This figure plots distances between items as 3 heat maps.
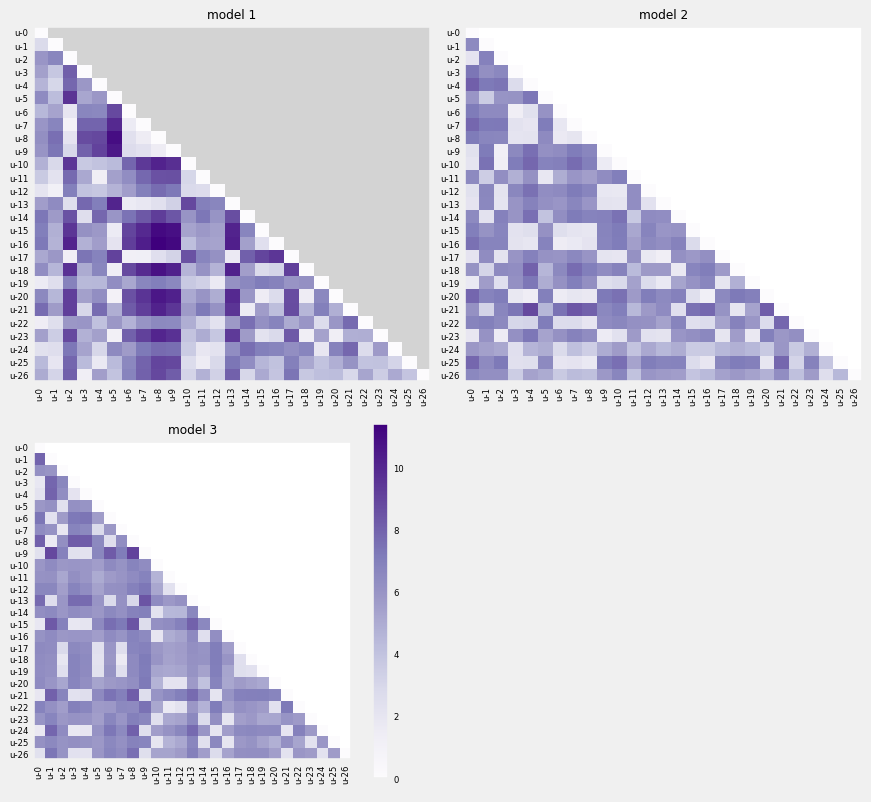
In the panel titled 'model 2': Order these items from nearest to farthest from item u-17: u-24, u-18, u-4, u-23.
u-23, u-24, u-18, u-4
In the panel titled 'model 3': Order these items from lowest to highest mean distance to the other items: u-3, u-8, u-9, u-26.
u-26, u-3, u-9, u-8
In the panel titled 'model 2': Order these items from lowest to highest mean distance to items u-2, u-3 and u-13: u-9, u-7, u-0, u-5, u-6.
u-9, u-0, u-6, u-7, u-5
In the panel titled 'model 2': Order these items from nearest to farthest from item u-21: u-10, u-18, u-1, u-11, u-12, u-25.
u-18, u-1, u-11, u-12, u-10, u-25
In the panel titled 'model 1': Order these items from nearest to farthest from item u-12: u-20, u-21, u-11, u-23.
u-11, u-23, u-20, u-21
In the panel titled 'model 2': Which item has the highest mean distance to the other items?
u-21
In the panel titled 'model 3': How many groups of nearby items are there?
5
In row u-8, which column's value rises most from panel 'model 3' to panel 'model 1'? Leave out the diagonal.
u-1
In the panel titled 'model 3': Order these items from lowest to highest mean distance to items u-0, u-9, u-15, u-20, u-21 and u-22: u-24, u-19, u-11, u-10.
u-24, u-11, u-10, u-19
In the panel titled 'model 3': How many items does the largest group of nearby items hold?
8
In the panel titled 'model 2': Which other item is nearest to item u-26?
u-24
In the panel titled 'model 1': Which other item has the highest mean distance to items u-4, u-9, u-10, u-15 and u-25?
u-8
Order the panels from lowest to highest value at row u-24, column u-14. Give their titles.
model 2, model 3, model 1
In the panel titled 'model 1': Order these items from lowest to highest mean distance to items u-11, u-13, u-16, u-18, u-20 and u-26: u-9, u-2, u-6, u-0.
u-0, u-6, u-2, u-9
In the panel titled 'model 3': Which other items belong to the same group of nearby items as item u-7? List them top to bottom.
u-2, u-5, u-17, u-18, u-19
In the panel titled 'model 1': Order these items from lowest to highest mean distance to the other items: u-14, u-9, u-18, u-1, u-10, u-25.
u-1, u-25, u-10, u-18, u-14, u-9
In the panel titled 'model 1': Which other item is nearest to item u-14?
u-21
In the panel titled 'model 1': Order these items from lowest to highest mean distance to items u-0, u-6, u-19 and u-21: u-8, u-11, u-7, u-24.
u-24, u-11, u-7, u-8
